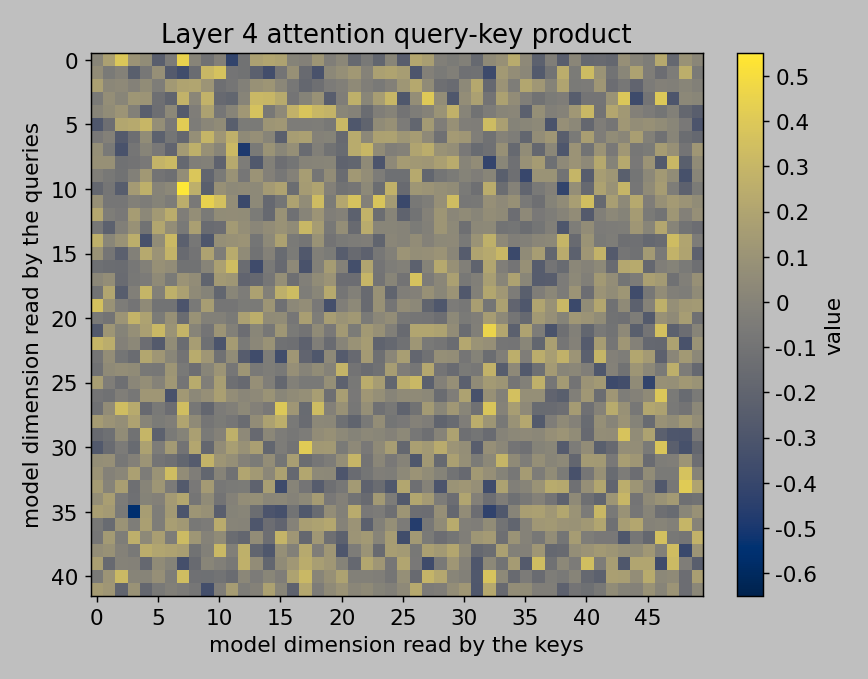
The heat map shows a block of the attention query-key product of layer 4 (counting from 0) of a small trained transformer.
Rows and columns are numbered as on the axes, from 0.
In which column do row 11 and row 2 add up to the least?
12
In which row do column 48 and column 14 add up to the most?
33
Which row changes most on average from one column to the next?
39
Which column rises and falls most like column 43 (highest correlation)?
27
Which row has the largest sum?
11
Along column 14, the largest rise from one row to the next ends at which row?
2
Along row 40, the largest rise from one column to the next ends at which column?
32
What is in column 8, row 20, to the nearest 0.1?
0.1
